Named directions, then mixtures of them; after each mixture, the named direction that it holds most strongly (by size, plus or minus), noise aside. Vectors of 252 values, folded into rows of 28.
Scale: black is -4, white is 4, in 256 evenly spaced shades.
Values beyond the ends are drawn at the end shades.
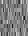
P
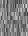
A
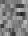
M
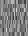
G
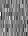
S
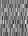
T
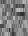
M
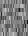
S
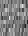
S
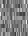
M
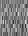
T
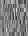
G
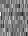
S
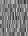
G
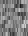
M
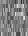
P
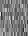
S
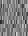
T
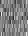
S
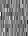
S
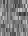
A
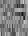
M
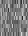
P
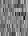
P
